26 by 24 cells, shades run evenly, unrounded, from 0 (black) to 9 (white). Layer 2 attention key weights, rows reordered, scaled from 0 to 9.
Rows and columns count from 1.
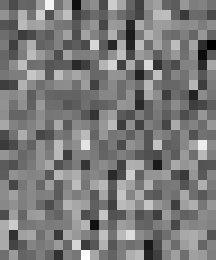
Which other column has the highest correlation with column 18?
7
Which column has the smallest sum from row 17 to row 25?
13
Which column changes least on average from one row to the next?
19
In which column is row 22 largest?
12
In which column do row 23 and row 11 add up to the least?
11
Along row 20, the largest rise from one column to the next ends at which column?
14
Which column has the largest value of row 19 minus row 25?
17
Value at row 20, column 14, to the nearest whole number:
7
